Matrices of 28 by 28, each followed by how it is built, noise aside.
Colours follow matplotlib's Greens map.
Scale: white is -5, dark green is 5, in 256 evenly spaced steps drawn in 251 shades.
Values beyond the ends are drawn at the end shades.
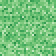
repeating columns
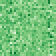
uneven columns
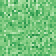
low rank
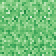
repeating columns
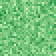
uneven columns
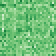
low rank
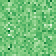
uneven columns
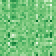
low rank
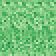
repeating columns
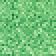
repeating columns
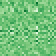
low rank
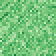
Hankel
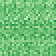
repeating columns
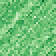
Hankel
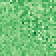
upper triangular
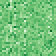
uneven columns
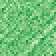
Hankel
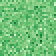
uneven columns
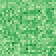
blocks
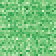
blocks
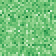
low rank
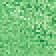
upper triangular
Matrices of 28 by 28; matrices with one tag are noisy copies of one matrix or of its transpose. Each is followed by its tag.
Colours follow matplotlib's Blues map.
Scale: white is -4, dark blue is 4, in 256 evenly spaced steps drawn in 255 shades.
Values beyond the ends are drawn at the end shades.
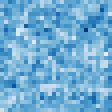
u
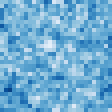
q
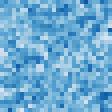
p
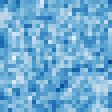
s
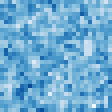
u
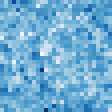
q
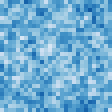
q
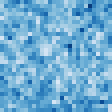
q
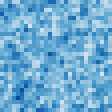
u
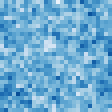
q
